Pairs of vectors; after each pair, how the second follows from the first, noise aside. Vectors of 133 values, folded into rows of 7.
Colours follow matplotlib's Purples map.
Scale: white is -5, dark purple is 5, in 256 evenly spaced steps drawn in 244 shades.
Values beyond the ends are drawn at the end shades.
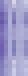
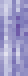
wrapped around, negated.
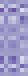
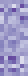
copied.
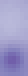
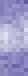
wrapped around, negated.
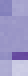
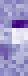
wrapped around, scaled up.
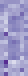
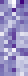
wrapped around, negated, scaled up.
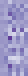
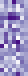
reversed, negated, scaled up.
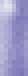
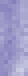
reversed, shrunk.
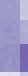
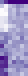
reversed, negated, scaled up.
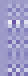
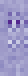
negated, partly zeroed.
